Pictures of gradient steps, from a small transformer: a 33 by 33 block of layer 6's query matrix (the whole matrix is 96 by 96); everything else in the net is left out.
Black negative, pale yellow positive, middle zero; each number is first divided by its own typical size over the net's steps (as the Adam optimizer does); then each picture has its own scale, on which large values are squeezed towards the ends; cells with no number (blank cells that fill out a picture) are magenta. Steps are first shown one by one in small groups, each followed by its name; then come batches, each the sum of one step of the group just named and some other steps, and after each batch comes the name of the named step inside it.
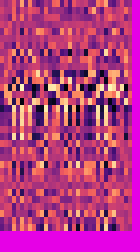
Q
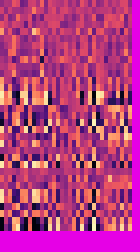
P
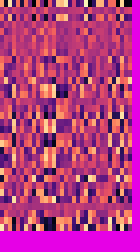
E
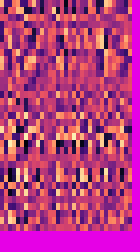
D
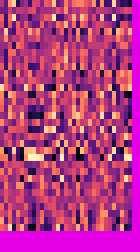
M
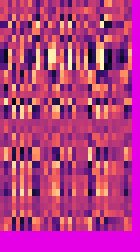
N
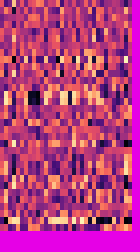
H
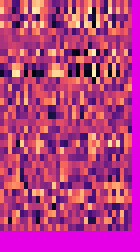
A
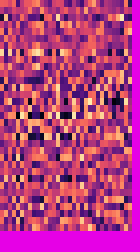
N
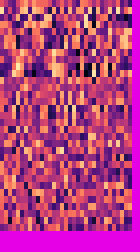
A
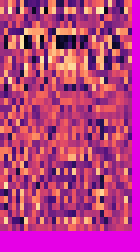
N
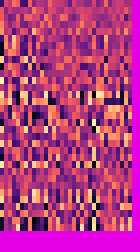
P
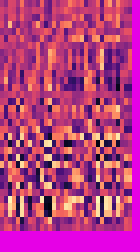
N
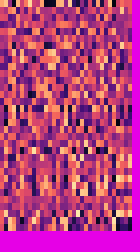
N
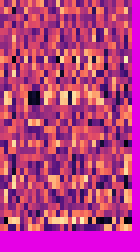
H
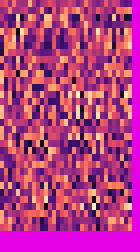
D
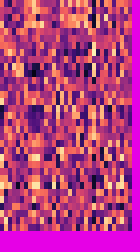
A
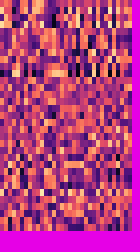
A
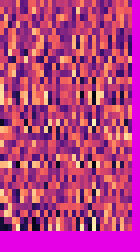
P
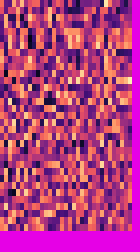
D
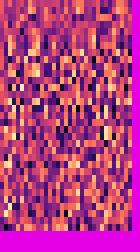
Q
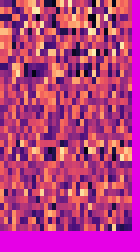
A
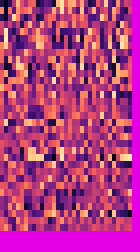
M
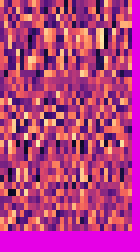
D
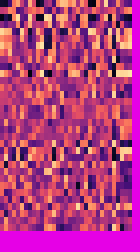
N
